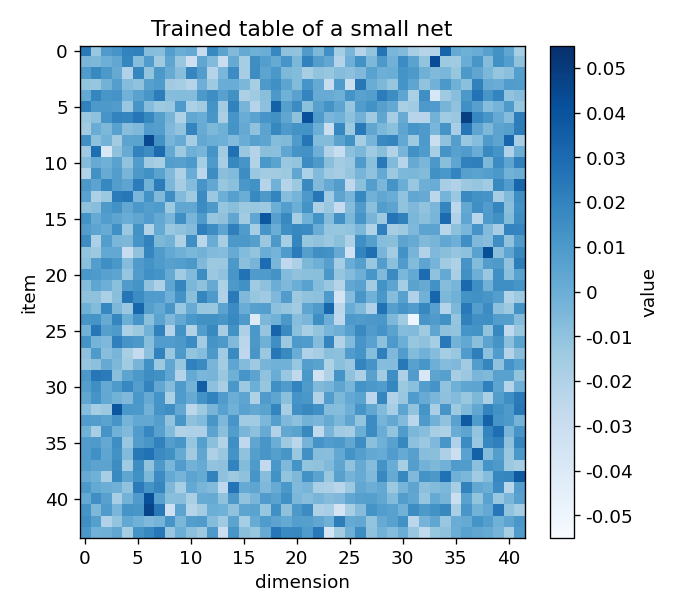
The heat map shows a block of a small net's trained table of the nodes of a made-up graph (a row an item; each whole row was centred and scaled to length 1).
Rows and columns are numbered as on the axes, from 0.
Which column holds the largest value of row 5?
18
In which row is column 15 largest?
20
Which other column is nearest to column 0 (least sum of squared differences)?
29
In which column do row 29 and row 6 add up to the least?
32
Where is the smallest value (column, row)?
31, 24
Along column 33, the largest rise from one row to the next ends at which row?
1
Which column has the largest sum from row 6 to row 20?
41
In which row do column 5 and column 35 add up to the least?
27
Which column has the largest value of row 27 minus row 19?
19
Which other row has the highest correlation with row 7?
3
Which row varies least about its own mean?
42
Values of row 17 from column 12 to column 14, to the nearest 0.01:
0 -0.02 0.01
